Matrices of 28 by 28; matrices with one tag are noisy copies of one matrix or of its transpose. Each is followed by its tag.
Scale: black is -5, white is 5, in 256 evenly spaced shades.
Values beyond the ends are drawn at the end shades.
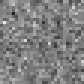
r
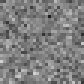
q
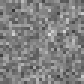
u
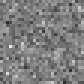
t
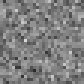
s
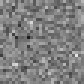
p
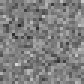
p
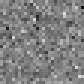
p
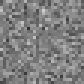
s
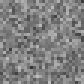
u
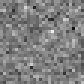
u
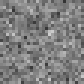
u
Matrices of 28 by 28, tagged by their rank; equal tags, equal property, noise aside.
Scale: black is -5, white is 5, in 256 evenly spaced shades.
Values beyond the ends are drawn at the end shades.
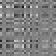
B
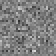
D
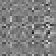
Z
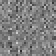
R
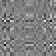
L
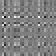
B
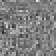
D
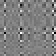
B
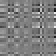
B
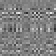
L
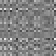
L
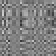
L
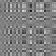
B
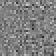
D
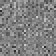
D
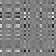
B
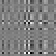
B
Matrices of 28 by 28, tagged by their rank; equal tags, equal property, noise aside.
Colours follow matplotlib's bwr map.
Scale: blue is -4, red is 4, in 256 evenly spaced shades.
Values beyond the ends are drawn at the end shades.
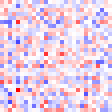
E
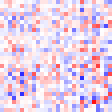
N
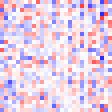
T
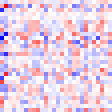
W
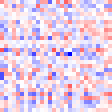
N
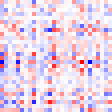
W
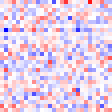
T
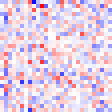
T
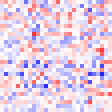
E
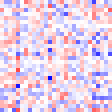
E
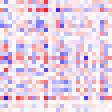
W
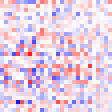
N
